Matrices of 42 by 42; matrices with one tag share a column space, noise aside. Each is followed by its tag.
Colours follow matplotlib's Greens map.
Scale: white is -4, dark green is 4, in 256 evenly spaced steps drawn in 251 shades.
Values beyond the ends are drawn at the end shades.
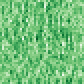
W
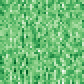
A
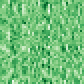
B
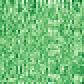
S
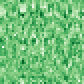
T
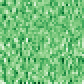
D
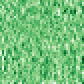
D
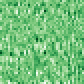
D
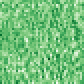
A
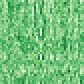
W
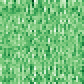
S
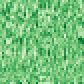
T
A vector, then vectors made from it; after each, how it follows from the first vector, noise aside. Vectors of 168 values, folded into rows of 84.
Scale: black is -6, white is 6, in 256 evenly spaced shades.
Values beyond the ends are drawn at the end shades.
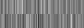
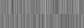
reversed, negated, shrunk.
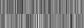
negated.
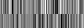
reversed, negated, scaled up.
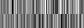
reversed, negated, scaled up.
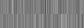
reversed, shrunk.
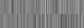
reversed, negated, shrunk.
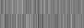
shrunk.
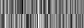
negated, scaled up.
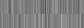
reversed, shrunk.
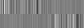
wrapped around, negated, partly zeroed.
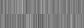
shrunk.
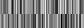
reversed, negated, scaled up.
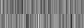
negated.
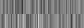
negated.
